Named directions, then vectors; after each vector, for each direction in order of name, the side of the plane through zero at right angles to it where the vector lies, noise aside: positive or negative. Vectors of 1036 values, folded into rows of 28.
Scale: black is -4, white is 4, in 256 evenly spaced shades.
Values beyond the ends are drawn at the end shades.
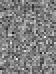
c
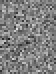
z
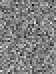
positive, negative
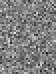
negative, negative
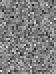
positive, negative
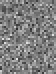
positive, negative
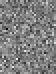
positive, negative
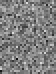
negative, positive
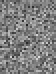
positive, positive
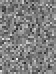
positive, negative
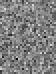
negative, positive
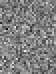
positive, negative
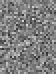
negative, negative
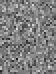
negative, positive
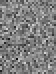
negative, positive
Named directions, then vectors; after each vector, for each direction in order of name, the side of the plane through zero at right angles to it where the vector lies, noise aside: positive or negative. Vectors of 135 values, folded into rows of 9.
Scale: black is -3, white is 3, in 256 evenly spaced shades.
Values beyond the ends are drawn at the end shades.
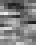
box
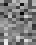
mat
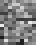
negative, positive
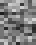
negative, positive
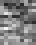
positive, positive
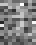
negative, negative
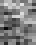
negative, negative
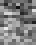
positive, positive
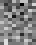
positive, positive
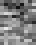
positive, positive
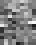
negative, positive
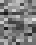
negative, positive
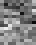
positive, positive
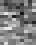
positive, positive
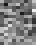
positive, positive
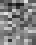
positive, positive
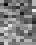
positive, positive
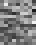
negative, negative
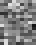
negative, positive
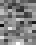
positive, negative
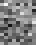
negative, negative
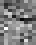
positive, positive
